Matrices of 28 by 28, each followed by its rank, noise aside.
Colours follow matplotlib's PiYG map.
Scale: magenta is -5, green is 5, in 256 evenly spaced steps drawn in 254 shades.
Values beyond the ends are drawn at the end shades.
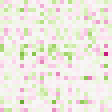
four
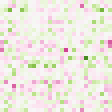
seven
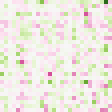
seven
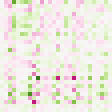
four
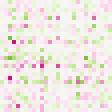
five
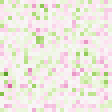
eight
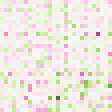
five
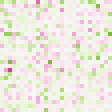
seven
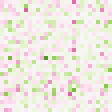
seven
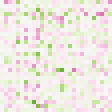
six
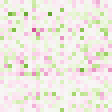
seven
